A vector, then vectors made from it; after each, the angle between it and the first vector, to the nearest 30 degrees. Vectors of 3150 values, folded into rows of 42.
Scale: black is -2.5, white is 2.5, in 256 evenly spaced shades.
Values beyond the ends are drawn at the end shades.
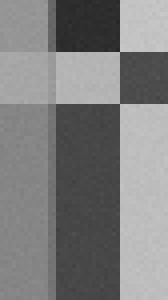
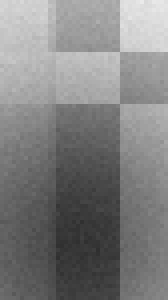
60 degrees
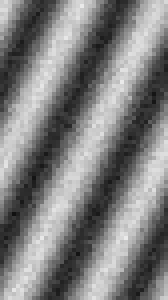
90 degrees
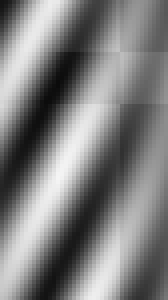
90 degrees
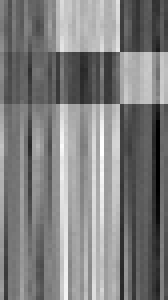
150 degrees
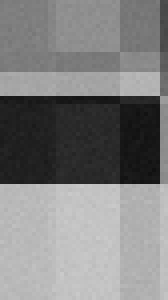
90 degrees
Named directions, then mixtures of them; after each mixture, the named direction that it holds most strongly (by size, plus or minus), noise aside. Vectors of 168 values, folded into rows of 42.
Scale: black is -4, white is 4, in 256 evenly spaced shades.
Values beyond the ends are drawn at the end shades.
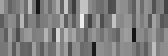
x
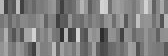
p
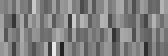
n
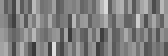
n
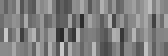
p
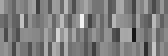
x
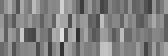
p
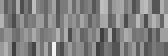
n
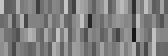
x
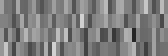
n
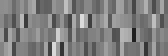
n
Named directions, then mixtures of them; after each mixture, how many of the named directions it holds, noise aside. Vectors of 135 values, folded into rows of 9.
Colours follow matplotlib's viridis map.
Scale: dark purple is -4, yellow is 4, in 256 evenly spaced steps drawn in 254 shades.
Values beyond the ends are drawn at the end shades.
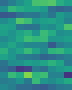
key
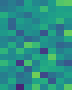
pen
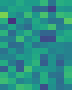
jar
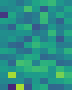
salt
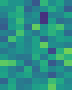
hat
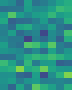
three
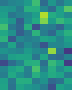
one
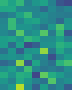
one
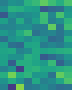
three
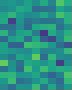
four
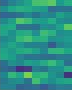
one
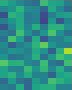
two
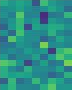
one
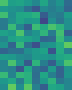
four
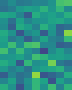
one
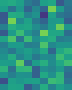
three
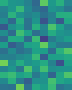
three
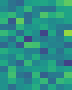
three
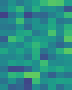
four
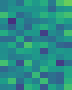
two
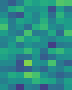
three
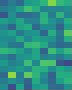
three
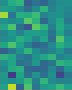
one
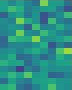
two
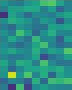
three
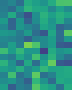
two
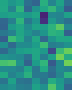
one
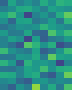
four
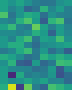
one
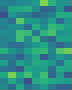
four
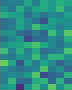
two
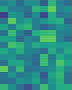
one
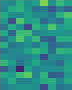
three
